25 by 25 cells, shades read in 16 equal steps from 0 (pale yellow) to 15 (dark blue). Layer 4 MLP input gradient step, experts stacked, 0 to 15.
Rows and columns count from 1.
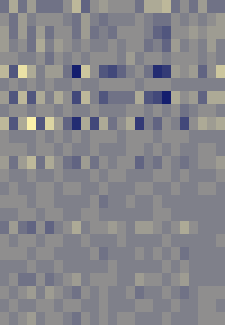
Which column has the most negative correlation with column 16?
4
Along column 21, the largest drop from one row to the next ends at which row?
11
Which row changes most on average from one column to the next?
10
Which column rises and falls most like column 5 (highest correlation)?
16
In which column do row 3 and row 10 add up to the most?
9
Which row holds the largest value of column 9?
6
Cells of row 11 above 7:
12
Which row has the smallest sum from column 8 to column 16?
18
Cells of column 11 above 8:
3
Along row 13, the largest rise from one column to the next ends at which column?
5
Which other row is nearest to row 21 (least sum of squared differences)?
14
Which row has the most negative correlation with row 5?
19
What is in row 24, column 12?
7
